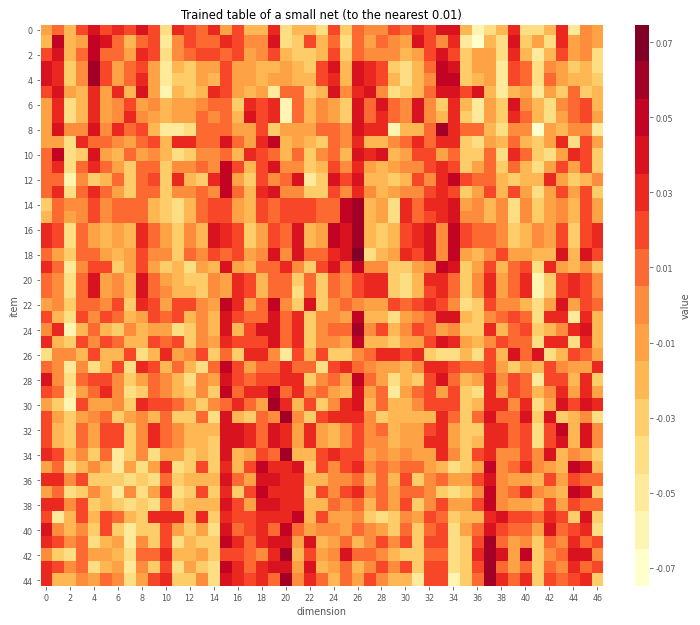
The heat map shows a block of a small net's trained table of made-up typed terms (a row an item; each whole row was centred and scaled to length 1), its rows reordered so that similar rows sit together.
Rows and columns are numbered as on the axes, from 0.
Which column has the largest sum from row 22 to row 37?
15
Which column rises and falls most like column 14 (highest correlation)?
34
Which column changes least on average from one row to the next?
37
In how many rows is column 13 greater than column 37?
9
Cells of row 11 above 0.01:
13
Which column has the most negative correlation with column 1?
38
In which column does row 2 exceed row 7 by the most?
33
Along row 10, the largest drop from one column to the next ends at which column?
2
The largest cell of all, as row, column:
18, 26
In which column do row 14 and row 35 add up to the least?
11
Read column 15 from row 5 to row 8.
0.02 0.01 0.01 0.01
